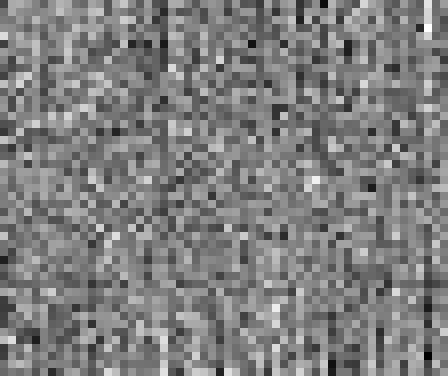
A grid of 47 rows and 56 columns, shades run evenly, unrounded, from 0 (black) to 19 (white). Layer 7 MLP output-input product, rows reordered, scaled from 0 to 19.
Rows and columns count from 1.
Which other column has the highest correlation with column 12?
54
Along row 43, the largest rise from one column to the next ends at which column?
49
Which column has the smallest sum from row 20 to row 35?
22
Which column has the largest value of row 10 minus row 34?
42
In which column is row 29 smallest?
41
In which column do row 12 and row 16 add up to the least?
50
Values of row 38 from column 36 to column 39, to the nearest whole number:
14 9 13 8
